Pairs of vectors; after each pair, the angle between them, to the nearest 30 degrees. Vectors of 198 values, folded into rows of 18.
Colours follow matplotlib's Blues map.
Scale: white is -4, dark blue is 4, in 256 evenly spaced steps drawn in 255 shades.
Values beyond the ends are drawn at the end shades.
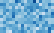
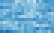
120 degrees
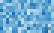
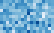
120 degrees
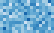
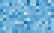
150 degrees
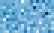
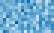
120 degrees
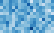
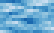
90 degrees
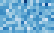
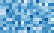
150 degrees
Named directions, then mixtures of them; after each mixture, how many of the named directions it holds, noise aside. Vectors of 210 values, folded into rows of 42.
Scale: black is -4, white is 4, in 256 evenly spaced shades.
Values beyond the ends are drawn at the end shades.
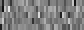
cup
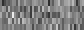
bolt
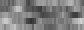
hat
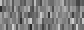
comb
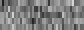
three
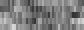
two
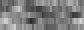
one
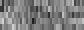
four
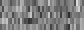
four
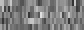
three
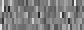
one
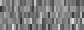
one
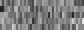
three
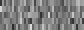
one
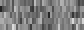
two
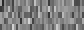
three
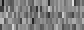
four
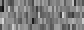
three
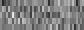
one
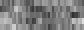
two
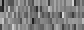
four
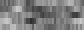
one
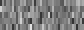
one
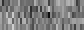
three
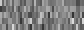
one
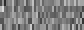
three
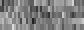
four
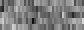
three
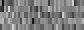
four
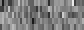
four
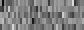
four
